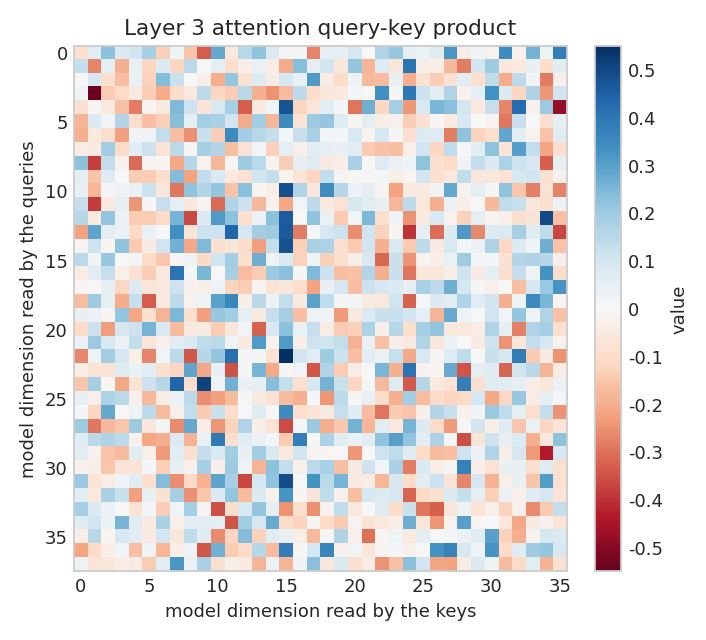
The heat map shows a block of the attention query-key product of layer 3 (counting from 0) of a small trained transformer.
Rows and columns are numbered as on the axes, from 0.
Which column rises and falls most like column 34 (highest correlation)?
15
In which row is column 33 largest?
18
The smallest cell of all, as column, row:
1, 3
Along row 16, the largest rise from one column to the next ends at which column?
7
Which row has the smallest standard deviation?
9
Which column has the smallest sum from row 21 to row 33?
33
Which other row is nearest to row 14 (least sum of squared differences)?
16
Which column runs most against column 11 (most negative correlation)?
24
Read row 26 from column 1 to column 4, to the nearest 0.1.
-0.1 0.3 0 0
